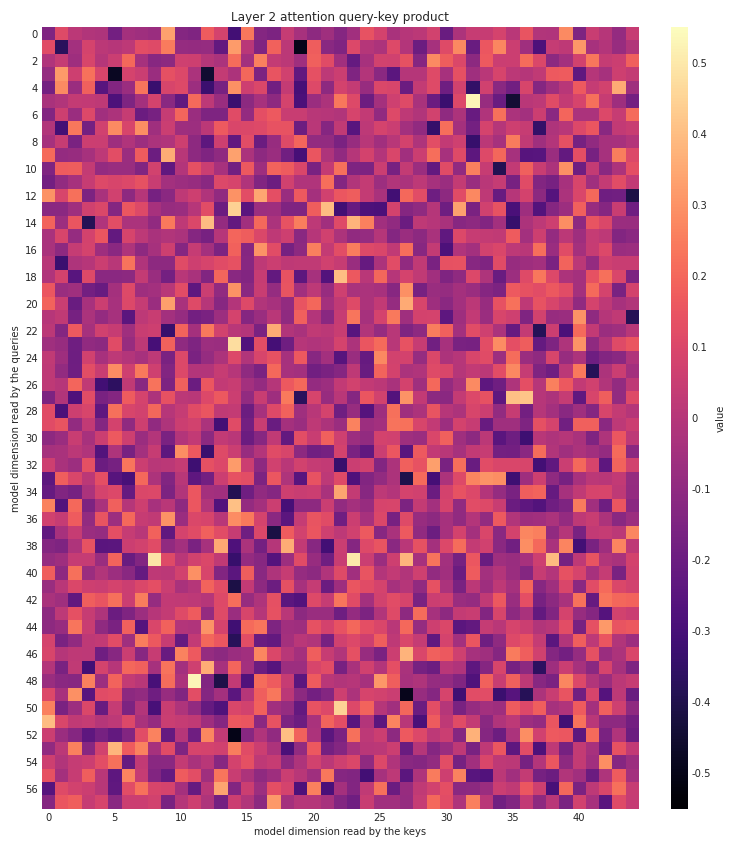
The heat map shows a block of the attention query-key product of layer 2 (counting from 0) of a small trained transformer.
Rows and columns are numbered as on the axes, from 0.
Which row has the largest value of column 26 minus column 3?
47
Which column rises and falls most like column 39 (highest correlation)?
18
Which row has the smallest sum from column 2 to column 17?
52
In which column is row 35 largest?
14
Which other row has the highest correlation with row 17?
55
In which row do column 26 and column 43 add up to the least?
12
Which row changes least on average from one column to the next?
11
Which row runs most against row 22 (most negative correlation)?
20
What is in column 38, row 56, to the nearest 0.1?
-0.3
